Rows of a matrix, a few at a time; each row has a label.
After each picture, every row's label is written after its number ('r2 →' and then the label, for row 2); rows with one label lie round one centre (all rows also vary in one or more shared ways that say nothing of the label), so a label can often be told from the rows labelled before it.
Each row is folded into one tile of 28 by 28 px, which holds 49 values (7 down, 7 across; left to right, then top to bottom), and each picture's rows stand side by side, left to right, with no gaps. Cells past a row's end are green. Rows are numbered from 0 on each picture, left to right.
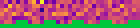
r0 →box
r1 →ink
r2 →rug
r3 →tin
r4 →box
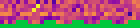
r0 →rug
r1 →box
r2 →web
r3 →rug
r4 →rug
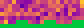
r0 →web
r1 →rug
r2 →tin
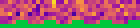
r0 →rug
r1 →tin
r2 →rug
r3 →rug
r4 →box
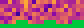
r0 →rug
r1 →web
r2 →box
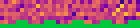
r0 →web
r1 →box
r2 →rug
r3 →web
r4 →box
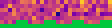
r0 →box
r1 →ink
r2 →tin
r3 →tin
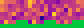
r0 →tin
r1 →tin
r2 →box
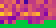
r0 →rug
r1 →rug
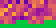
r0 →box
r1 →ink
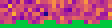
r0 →box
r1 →rug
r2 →ink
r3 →tin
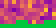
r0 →ink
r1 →tin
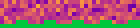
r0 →ink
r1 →box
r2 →tin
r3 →ink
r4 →web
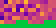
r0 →web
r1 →box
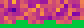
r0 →ink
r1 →box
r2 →tin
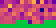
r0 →box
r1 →ink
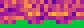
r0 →ink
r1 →rug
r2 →rug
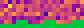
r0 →box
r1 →rug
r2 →web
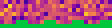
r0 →box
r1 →rug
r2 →web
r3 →rug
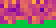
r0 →ink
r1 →ink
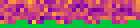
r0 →web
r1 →tin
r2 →web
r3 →ink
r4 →ink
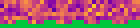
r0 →ink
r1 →web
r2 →web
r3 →box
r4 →box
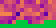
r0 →rug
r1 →rug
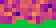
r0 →rug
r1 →web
